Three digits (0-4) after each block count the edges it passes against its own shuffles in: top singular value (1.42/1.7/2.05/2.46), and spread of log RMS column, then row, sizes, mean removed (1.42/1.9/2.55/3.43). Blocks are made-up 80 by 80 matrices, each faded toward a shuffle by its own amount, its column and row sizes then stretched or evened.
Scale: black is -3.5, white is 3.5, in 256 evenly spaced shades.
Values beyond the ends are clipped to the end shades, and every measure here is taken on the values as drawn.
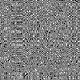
4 1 1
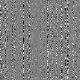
2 4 0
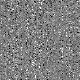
0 3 0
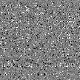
2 0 2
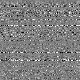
3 0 4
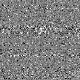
2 0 3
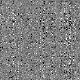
1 3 2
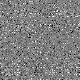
1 0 3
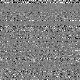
2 0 4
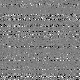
3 0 4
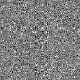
3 2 1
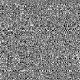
3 1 3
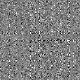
0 3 2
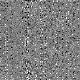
1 3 0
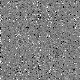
0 2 1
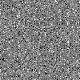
2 1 0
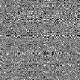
4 1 3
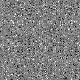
2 0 0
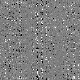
1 3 1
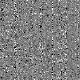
1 3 0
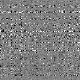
2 2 4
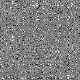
0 2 3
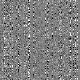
2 4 0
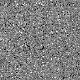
1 1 1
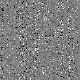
0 3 0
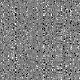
3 3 0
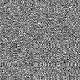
3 0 0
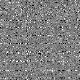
2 1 3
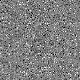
2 1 1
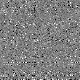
2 1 2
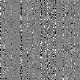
2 4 1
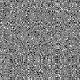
4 1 1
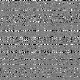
4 1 4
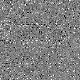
2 1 2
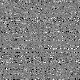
1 0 3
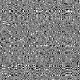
4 1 3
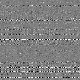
4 0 4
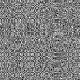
4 1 0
